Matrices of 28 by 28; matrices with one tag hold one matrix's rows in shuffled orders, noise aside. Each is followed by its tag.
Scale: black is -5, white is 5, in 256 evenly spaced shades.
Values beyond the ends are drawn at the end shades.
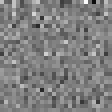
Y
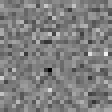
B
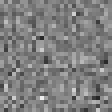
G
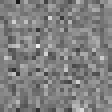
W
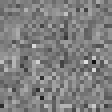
Y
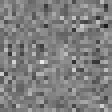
G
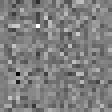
W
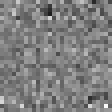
B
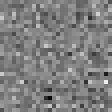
B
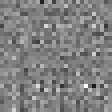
Y
